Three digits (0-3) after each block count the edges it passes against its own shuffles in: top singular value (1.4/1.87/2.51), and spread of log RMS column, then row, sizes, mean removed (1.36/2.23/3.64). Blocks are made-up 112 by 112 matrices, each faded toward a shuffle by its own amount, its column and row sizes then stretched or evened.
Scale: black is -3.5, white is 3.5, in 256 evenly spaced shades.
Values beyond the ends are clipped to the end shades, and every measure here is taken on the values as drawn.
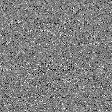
0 0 2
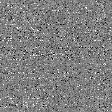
0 1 2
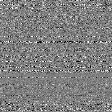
1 0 3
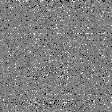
0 1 2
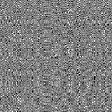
3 2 0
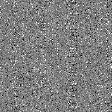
1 2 0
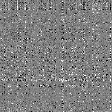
2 2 2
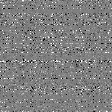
1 1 3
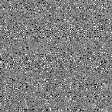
2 1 2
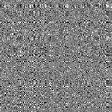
3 2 2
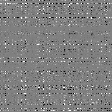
2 2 3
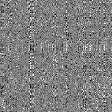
3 2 0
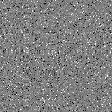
2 0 0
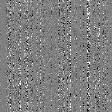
1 3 0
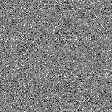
2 0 1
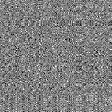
3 1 1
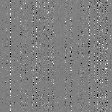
2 3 1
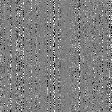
2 3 0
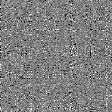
2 2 2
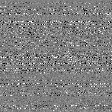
0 0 3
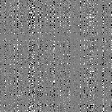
2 3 2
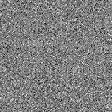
2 0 0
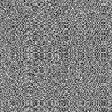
3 1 0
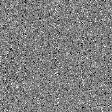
0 2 0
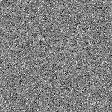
1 0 0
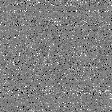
0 0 2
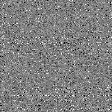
0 1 2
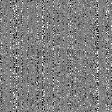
2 3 0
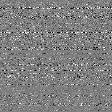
1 0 3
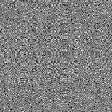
3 0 1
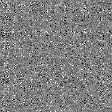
1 2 2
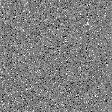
0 1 0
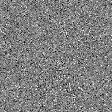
1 1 0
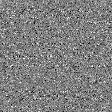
0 0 2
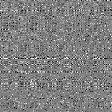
3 0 2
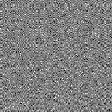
3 1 0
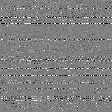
3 0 3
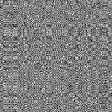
3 1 0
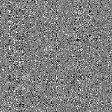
2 2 1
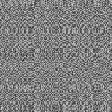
3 1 0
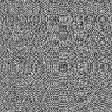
3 1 0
